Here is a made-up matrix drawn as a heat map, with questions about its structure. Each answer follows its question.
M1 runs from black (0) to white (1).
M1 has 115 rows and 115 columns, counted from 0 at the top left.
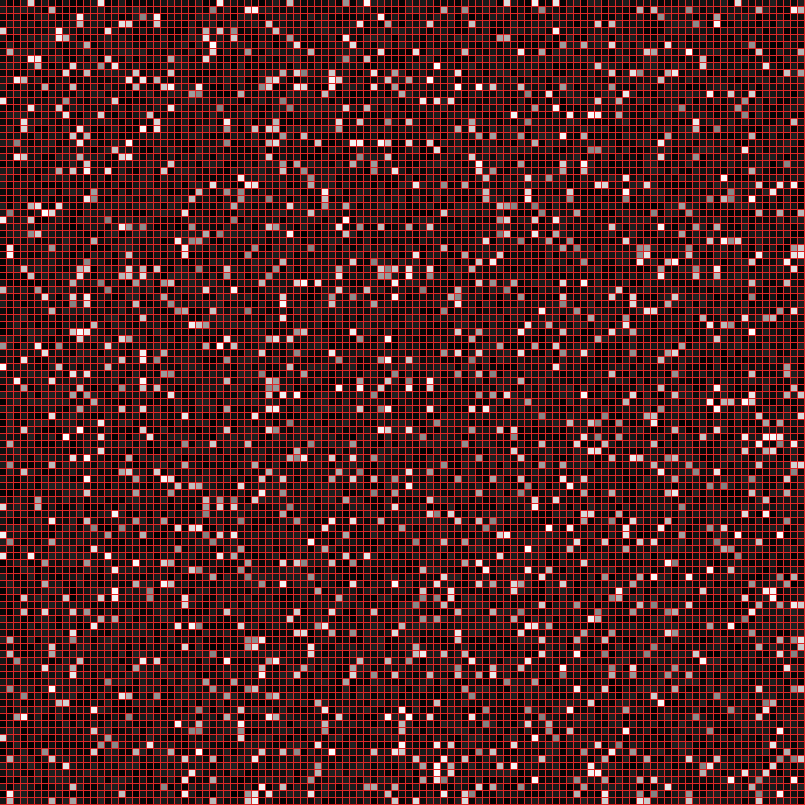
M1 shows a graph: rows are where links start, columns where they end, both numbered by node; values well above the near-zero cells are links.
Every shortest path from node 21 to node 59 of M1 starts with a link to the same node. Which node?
node 85
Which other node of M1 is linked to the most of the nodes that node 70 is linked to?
node 68
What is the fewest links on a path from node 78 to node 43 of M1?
4
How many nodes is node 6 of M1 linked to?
9
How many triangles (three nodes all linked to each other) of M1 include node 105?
4
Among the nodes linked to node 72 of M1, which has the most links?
node 56
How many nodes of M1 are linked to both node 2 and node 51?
4
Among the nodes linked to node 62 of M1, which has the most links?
node 83
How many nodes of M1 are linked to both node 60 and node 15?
1
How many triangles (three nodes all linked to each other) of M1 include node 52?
5
